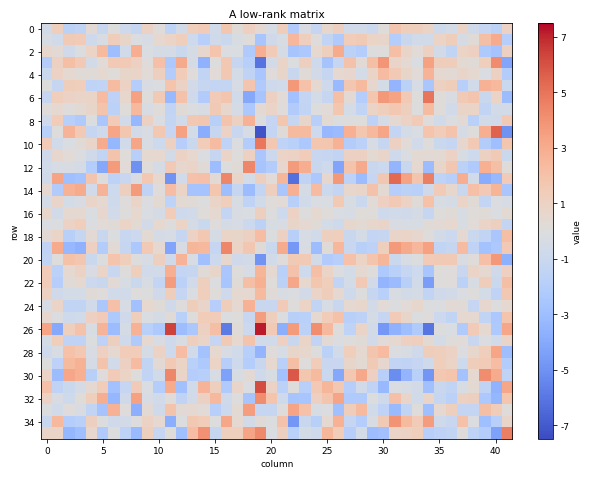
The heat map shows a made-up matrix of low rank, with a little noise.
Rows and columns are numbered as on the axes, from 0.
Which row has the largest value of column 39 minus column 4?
30
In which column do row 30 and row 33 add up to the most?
22
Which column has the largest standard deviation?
19
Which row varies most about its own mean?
26
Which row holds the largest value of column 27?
9
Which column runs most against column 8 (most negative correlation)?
18
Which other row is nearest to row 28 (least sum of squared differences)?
20
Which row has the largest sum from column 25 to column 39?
6
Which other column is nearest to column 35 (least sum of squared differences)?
7
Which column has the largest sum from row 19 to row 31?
11
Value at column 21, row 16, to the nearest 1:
-1
